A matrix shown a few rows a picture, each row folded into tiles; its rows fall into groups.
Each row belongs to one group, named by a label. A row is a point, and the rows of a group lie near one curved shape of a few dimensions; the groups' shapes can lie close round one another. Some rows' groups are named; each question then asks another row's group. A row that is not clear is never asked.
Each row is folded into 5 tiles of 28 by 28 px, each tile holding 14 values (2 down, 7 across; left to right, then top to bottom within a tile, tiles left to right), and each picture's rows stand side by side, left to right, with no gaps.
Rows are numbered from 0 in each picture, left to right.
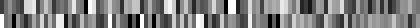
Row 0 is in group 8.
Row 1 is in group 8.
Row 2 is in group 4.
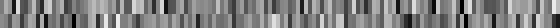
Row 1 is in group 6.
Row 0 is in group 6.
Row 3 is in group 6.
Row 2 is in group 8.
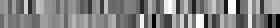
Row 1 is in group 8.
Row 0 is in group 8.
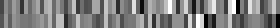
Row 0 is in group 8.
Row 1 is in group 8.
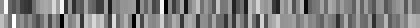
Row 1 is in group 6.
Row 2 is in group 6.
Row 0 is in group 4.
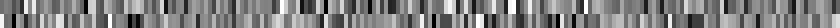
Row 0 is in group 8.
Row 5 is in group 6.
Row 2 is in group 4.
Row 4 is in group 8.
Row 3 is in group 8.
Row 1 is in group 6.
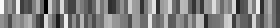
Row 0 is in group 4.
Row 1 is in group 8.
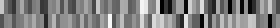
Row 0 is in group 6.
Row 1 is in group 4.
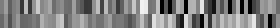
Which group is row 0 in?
8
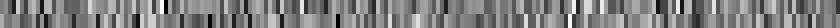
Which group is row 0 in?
6
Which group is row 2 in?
6
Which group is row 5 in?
8
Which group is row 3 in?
6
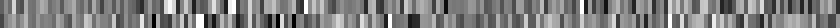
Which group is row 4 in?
6
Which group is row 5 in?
4
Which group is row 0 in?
8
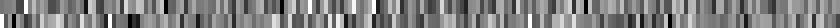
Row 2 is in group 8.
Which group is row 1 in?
6
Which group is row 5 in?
6
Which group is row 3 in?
6
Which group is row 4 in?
6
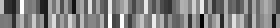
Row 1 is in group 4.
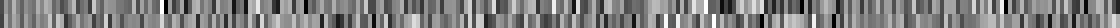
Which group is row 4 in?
6
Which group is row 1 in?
6
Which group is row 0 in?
8
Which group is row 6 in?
8
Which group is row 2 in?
6
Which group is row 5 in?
4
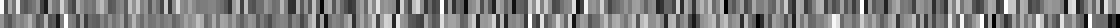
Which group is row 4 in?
8
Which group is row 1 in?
8
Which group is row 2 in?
6
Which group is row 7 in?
8
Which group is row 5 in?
6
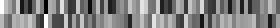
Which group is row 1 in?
4
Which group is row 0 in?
4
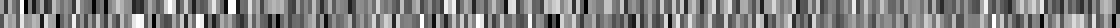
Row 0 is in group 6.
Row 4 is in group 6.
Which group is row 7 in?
4
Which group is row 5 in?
8
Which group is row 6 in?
8
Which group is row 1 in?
8
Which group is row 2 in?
6
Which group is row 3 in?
8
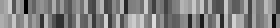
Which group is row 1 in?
4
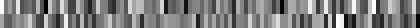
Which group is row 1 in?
6
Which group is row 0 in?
4
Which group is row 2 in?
8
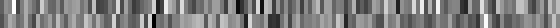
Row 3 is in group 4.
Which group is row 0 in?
8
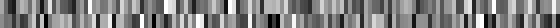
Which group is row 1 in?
8
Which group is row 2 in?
4
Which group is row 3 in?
8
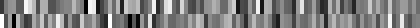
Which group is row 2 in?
6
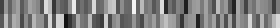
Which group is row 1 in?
6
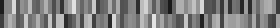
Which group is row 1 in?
4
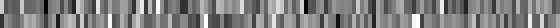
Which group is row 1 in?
4
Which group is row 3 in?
6
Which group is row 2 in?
6
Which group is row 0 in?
6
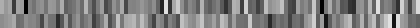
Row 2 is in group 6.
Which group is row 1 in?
8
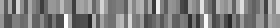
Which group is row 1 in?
4
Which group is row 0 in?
4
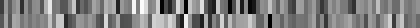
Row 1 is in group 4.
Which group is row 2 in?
6
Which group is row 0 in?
8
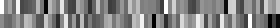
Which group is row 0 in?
4
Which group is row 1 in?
8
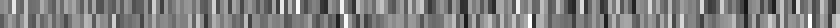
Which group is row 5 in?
6
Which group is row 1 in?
8
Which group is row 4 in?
6
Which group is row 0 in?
8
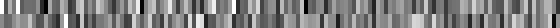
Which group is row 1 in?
8
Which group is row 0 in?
4
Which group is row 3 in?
4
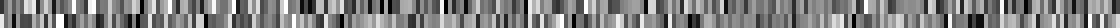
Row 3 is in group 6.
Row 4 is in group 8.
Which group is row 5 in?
6
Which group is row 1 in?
8
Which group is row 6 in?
8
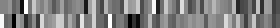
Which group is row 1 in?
8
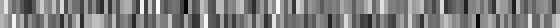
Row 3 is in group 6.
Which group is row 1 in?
4
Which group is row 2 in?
4
